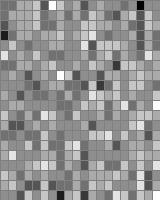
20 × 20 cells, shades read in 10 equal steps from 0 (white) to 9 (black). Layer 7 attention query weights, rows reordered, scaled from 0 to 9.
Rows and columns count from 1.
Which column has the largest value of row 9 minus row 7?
13
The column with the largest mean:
11
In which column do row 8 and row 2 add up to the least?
8
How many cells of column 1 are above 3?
12
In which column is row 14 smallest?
14
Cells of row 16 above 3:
10
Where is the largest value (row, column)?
1, 18
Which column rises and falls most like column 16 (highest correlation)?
20
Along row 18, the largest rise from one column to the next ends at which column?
19
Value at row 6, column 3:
3
